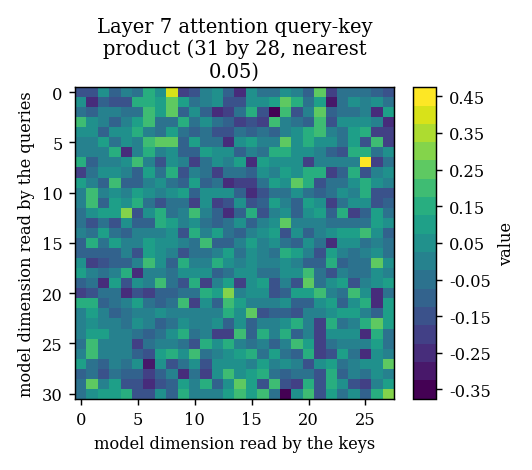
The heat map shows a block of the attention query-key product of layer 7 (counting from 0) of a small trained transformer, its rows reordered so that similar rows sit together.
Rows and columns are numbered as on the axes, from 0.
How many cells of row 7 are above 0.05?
5
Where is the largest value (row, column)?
7, 25
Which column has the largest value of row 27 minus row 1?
22
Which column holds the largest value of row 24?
14
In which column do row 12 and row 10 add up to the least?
16
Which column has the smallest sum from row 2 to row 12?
13
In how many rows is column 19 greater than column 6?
14
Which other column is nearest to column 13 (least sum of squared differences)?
12
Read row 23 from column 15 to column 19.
-0.1 0 0 0.05 0.15
